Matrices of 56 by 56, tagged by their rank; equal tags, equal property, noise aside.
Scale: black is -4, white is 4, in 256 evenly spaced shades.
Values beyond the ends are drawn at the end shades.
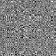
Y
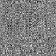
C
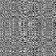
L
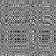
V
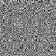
C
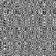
Y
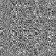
C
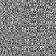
Y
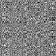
Y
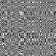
V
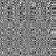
L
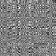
L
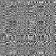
L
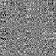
Y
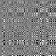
V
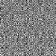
C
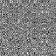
C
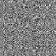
Y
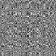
Y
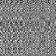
V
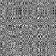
L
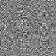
C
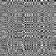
V
